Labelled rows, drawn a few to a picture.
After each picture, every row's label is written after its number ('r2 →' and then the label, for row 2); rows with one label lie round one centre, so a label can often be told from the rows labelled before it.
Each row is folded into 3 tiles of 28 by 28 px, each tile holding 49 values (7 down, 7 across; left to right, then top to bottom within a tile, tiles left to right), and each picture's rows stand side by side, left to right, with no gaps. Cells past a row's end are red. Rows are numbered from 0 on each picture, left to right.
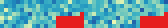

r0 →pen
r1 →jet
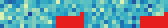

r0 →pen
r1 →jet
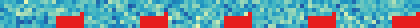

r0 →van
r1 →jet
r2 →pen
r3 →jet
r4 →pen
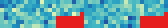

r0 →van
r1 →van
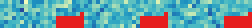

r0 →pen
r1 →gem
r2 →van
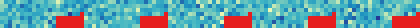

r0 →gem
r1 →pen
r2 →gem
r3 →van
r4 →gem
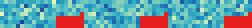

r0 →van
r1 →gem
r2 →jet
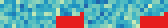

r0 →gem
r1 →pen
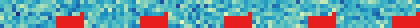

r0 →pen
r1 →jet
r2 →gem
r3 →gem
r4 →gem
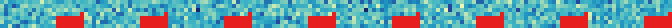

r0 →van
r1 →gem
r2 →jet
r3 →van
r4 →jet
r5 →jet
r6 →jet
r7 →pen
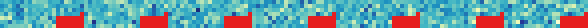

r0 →pen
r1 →gem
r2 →jet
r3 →van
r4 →jet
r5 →van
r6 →van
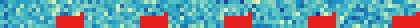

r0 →van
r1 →gem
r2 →van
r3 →jet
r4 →gem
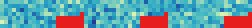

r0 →gem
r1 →gem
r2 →gem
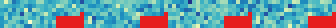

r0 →jet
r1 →gem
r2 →pen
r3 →gem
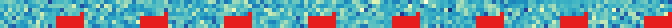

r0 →jet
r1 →jet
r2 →van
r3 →van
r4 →jet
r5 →jet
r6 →pen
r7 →jet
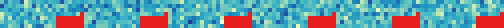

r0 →pen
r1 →gem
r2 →van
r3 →gem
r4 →pen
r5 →van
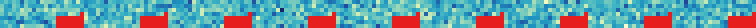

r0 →van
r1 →pen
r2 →pen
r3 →jet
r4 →van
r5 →pen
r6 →van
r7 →gem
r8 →gem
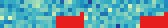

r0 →pen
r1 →pen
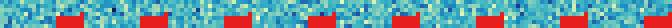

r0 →gem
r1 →jet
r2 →jet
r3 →gem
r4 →jet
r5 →jet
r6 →pen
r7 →pen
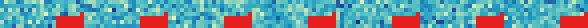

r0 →jet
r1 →jet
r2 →gem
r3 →pen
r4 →van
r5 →van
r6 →pen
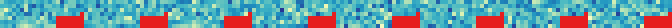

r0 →pen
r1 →pen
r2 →pen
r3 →jet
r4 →gem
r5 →jet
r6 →gem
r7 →pen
